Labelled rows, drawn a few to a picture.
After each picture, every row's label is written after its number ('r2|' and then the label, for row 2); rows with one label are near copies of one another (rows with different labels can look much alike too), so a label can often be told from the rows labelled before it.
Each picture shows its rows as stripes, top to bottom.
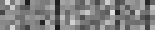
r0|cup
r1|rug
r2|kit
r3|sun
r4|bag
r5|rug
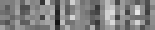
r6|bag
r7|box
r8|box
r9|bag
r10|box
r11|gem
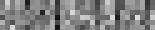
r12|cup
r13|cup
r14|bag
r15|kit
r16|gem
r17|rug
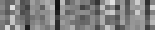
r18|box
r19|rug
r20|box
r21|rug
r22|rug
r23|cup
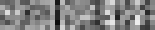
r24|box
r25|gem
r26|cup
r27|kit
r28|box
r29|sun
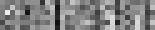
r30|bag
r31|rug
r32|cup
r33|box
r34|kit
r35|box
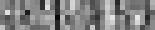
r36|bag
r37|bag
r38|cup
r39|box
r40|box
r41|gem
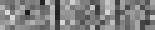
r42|bag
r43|gem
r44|cup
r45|rug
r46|sun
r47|gem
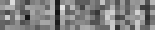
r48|rug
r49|sun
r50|box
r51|cup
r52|box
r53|kit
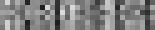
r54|cup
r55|bag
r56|sun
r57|bag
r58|cup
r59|cup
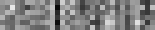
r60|sun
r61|rug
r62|sun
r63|gem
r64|box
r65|gem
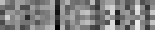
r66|gem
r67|box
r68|kit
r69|cup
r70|kit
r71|box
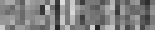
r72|sun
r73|bag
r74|bag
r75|sun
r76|sun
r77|gem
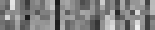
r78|rug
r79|rug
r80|kit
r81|cup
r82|box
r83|box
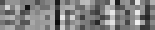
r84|kit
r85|cup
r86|box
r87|sun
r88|box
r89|sun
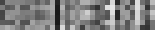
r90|kit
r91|box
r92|kit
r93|kit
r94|box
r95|sun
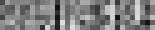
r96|kit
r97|box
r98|box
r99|kit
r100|sun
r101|bag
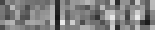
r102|kit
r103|rug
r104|box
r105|box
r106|sun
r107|kit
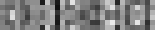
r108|bag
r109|box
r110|rug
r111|rug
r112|box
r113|bag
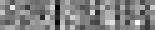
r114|gem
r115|rug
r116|gem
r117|bag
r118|box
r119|sun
